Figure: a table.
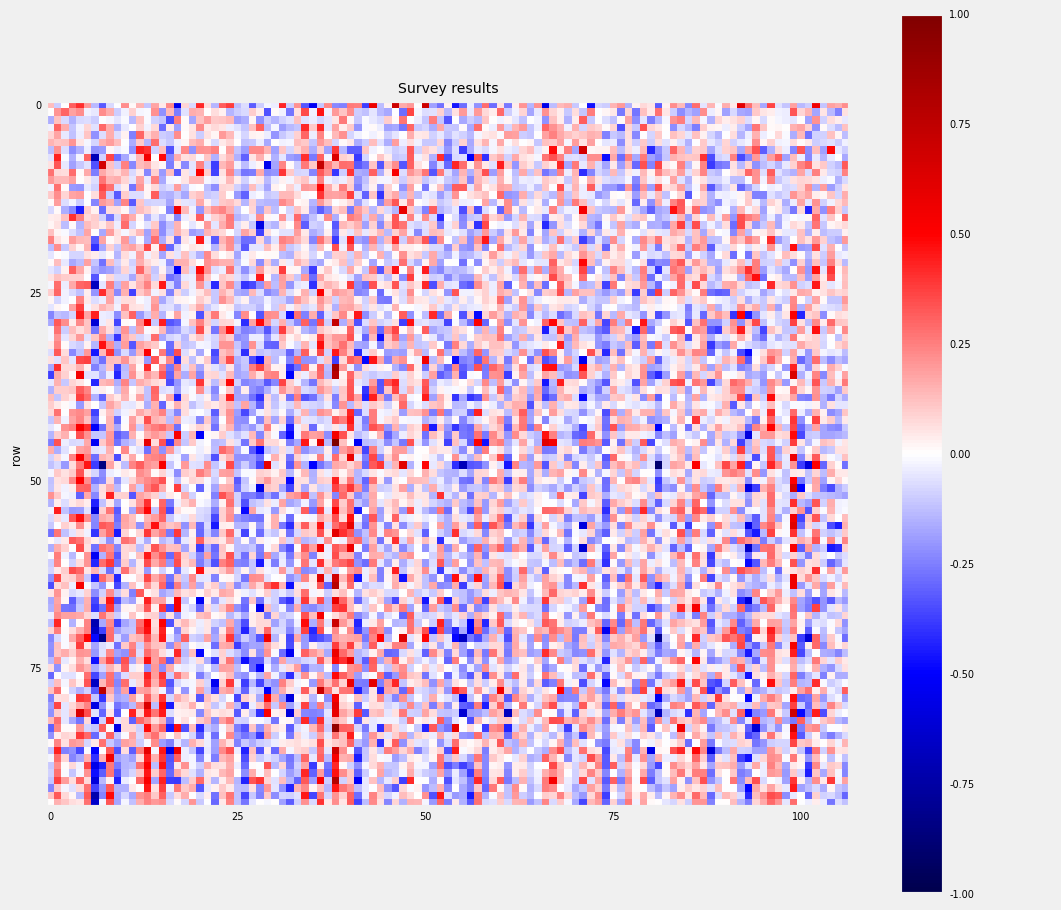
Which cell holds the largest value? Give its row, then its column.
45, 38
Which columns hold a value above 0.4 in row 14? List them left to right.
17, 47, 71, 83
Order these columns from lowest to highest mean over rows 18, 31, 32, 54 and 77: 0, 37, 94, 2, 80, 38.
80, 94, 2, 0, 37, 38
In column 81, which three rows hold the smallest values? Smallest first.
48, 71, 81
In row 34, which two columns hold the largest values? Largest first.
50, 43
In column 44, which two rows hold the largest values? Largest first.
71, 48
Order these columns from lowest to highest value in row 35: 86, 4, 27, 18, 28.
18, 86, 4, 27, 28
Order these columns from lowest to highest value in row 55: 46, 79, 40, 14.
79, 14, 46, 40
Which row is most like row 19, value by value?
53
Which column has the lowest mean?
6
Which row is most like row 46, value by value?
75
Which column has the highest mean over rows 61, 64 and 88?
38
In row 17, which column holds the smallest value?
28
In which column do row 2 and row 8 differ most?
36
